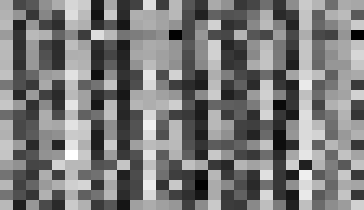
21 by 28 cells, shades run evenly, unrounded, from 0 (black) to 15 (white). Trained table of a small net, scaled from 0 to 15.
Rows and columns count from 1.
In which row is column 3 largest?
4
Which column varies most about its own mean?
28
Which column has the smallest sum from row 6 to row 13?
10
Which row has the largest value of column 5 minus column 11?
17
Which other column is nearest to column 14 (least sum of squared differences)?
7
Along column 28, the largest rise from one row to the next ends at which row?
5
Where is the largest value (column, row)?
6, 16
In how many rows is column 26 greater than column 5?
13
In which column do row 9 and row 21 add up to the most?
24
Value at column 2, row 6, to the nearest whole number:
3
